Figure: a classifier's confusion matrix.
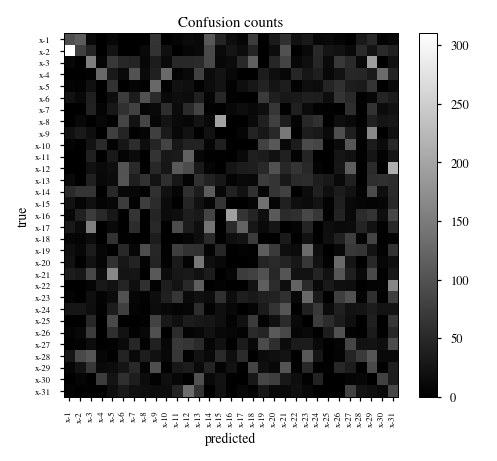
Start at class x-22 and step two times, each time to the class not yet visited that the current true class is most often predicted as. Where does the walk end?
x-12
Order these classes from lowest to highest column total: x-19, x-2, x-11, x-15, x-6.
x-2, x-15, x-11, x-6, x-19
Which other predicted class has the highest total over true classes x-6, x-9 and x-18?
x-29
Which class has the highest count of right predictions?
x-16
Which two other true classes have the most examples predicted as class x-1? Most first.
x-2, x-14
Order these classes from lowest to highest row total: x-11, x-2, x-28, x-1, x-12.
x-11, x-1, x-28, x-2, x-12
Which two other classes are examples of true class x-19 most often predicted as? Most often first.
x-23, x-8
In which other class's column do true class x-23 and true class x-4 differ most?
x-30
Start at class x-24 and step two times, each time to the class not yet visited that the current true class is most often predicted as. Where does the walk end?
x-5
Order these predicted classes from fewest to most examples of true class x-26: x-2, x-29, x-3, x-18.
x-2, x-29, x-18, x-3
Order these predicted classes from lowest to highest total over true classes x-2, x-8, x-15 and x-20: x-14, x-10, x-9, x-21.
x-10, x-14, x-9, x-21
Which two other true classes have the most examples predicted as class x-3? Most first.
x-17, x-28
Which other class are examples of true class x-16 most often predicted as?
x-20
